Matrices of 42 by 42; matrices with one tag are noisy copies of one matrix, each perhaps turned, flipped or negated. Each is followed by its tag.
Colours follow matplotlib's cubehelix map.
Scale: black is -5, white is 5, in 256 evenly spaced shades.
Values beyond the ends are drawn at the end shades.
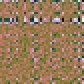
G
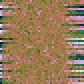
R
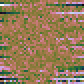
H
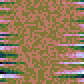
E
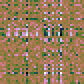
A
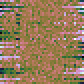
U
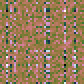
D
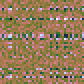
D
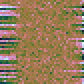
R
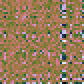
G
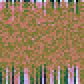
R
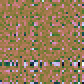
G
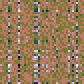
D
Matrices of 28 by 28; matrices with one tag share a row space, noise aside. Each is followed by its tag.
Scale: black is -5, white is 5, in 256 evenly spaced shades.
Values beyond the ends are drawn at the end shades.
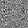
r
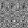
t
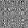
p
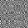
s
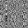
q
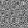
t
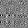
s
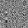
q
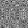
t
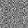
q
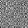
s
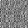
s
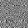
s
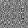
p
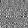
s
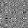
q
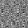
t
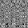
t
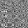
r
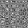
t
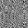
q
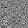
r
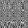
p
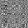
r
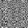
r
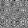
t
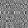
s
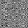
r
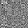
r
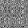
p
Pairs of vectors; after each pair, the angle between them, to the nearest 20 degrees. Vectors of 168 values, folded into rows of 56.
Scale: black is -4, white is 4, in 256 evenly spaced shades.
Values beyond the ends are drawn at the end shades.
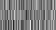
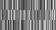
40 degrees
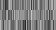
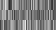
160 degrees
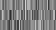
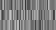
160 degrees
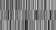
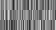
100 degrees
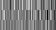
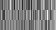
160 degrees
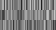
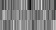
140 degrees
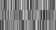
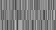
80 degrees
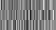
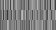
100 degrees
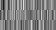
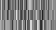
80 degrees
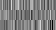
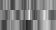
100 degrees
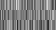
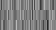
60 degrees
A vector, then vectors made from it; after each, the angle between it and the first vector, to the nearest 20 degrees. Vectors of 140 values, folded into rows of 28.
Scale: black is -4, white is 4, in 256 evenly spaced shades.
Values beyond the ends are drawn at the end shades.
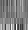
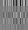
80 degrees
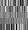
140 degrees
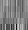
160 degrees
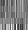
20 degrees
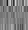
60 degrees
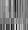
140 degrees
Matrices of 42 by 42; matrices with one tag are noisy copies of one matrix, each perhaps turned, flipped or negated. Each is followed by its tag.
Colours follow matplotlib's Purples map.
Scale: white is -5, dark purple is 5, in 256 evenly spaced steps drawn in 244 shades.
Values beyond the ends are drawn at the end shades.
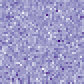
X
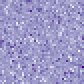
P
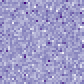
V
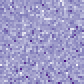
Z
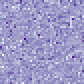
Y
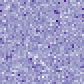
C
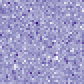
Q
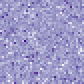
X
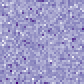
P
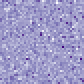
V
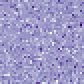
V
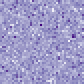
X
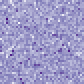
Z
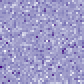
P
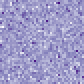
V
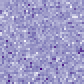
X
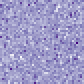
C
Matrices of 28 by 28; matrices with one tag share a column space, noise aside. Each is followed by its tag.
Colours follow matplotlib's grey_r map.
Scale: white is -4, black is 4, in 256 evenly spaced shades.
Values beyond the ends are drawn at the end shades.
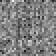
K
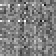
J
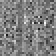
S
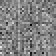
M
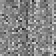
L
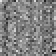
K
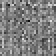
J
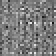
M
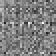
M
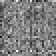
K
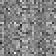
M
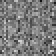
K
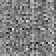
L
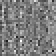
K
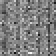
M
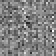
S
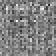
J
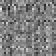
J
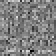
K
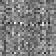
M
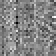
S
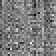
L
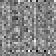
K
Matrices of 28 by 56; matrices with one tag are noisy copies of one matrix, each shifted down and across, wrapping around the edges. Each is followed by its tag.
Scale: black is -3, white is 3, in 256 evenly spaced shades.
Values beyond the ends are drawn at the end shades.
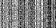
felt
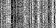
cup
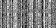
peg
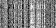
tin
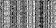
felt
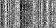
cup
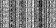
felt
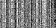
peg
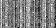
peg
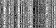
cup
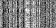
tin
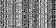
felt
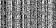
peg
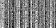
peg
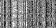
tin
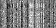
tin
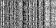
tin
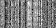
tin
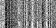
cup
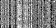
tin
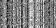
tin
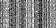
felt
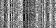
cup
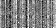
peg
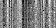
cup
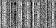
peg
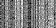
felt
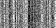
cup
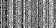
peg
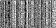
peg
